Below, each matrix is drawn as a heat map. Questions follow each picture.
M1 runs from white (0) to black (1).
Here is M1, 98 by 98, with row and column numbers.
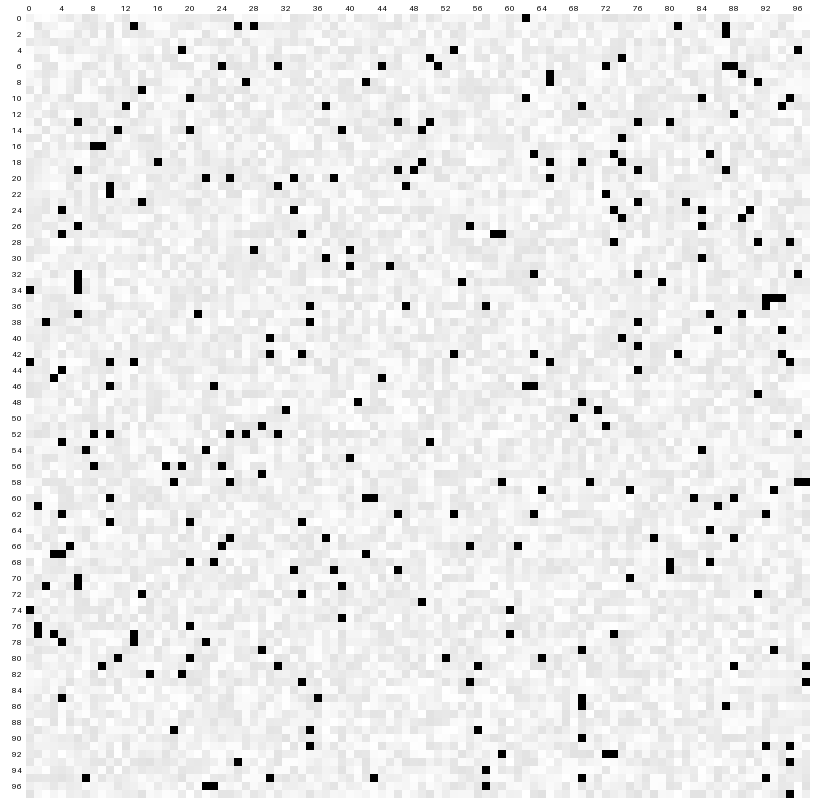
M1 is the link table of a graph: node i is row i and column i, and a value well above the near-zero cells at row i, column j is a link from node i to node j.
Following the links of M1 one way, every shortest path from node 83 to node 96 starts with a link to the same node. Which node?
node 34
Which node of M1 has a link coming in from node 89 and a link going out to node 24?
node 56
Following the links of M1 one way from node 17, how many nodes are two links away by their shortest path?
7
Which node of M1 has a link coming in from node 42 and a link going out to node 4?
node 53
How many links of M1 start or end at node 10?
11
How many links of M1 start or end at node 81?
7
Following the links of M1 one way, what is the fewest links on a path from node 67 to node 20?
3
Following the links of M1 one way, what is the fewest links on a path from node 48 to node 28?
4
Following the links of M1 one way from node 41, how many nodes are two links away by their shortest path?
2
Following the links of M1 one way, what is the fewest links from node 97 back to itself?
7
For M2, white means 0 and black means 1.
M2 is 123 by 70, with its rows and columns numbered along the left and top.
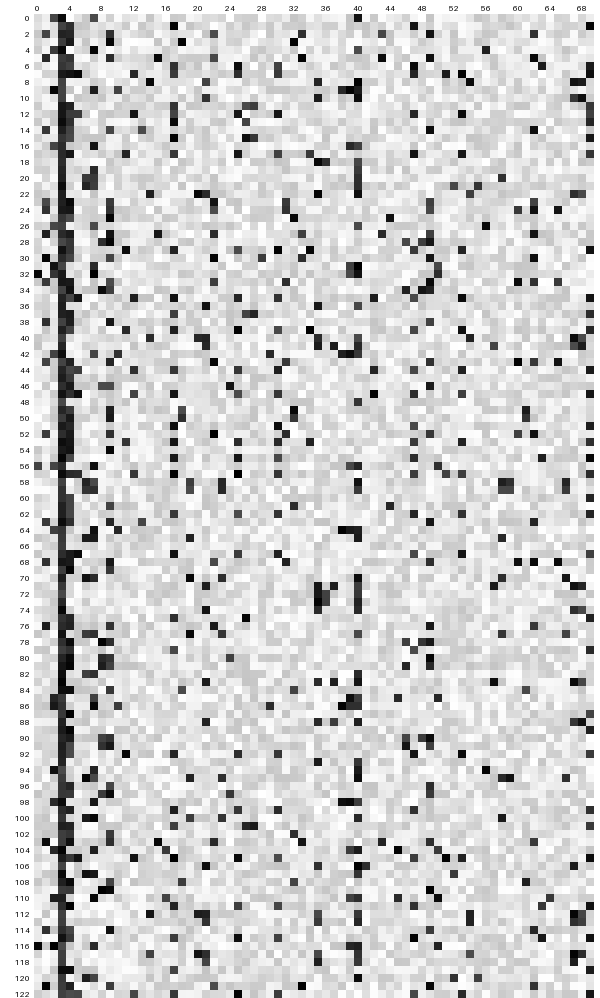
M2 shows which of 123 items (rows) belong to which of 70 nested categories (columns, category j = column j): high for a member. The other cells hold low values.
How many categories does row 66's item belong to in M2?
1
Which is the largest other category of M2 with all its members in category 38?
10
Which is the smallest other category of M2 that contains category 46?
8
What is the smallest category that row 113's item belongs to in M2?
54
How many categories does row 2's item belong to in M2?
9
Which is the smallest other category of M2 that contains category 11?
53
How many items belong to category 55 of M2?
2
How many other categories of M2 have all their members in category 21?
8
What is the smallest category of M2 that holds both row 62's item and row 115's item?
25
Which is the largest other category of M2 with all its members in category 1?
62
